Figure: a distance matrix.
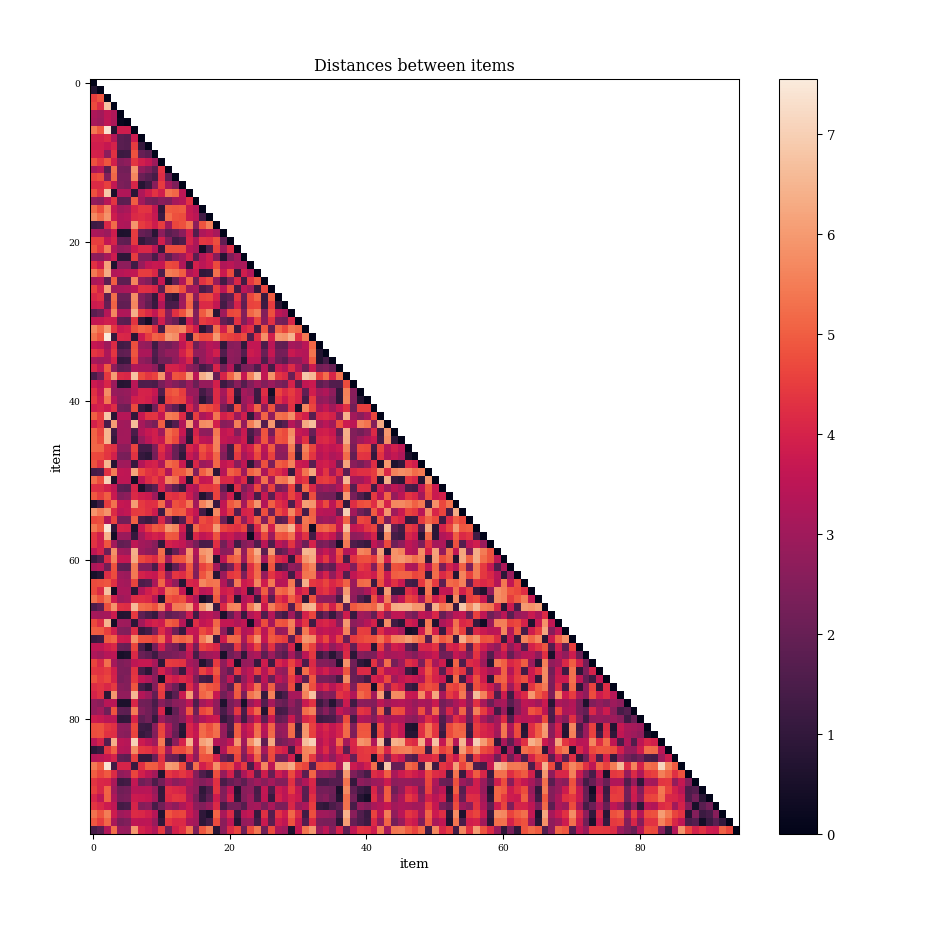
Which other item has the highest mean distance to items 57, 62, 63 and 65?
2
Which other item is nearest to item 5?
4
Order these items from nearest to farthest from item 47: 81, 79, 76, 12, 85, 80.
81, 76, 85, 12, 80, 79
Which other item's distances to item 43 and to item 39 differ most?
26
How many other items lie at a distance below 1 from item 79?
3
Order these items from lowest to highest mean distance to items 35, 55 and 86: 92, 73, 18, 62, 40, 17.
73, 40, 92, 17, 62, 18
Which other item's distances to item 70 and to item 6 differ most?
66
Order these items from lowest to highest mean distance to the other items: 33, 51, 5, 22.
5, 22, 33, 51
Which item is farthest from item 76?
31
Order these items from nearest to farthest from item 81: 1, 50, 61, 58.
61, 58, 50, 1
